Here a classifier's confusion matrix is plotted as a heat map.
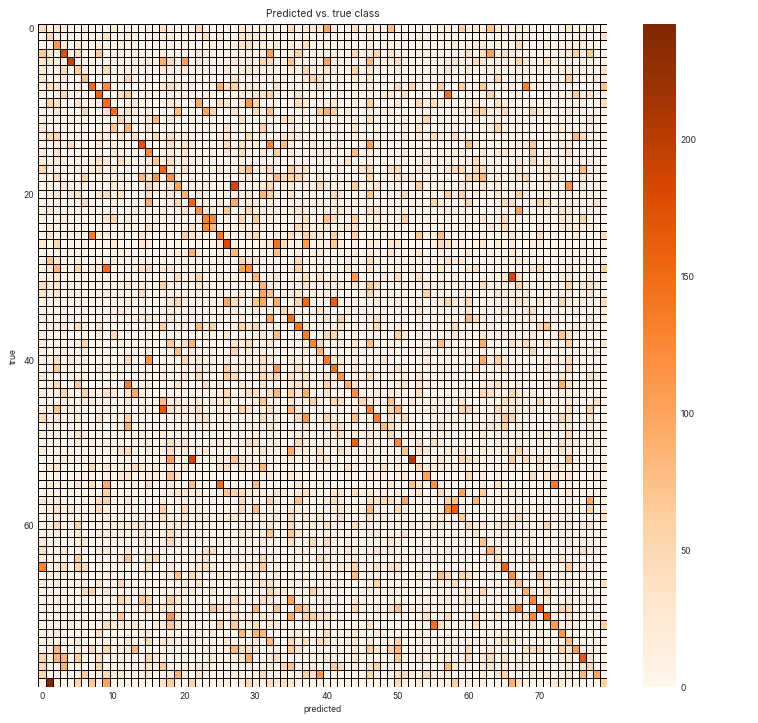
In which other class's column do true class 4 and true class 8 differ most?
57
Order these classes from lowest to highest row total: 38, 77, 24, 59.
59, 24, 77, 38
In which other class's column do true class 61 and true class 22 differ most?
67
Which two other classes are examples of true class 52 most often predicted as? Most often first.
21, 18
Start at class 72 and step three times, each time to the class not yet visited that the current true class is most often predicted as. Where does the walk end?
7
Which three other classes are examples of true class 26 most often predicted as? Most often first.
33, 37, 41
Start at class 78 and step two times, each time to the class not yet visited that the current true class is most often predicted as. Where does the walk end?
19
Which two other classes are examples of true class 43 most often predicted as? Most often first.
12, 73
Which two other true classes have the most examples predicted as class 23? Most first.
24, 10
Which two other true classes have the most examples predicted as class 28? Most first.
29, 73
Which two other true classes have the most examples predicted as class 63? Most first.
3, 0
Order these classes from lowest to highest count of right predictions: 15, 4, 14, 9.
15, 9, 14, 4
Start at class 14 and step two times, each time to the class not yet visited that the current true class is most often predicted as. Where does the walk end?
31
